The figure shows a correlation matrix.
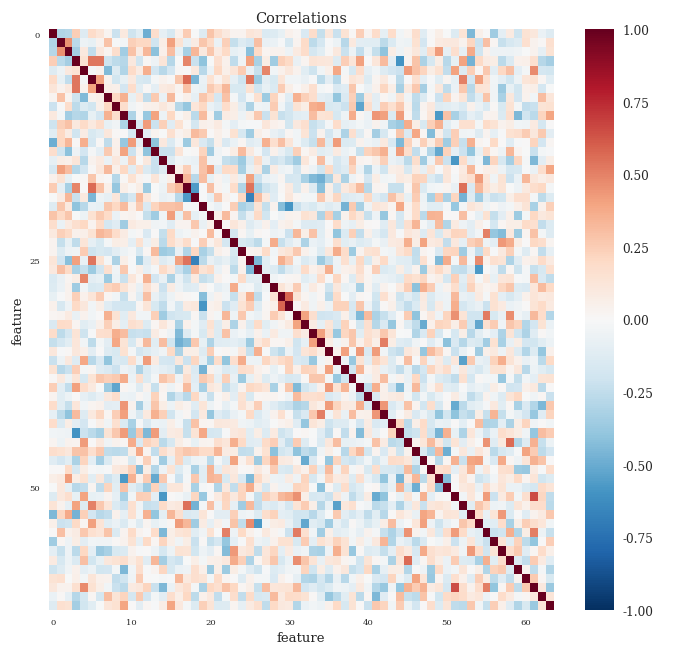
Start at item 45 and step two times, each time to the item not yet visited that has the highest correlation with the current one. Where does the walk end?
31
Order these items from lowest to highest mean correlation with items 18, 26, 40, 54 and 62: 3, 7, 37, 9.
3, 37, 9, 7
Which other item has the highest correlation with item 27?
4
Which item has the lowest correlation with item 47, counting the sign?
32
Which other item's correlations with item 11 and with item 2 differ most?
48
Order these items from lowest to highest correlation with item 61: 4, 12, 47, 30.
30, 12, 47, 4
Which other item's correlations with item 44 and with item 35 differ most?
39
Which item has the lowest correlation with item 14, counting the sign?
51
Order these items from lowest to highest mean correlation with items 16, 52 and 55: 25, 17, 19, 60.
19, 60, 25, 17
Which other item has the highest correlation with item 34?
42
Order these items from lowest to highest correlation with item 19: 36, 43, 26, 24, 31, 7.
24, 31, 36, 43, 26, 7
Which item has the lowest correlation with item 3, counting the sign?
44
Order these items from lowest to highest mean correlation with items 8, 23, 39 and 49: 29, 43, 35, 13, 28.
13, 29, 43, 28, 35
